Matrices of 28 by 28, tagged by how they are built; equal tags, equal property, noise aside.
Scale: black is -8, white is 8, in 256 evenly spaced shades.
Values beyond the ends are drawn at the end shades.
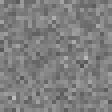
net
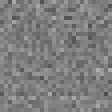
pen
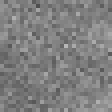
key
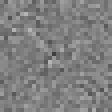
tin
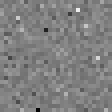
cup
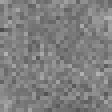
key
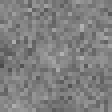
key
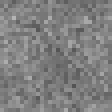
key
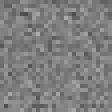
pen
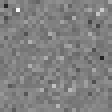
cup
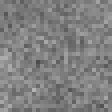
key
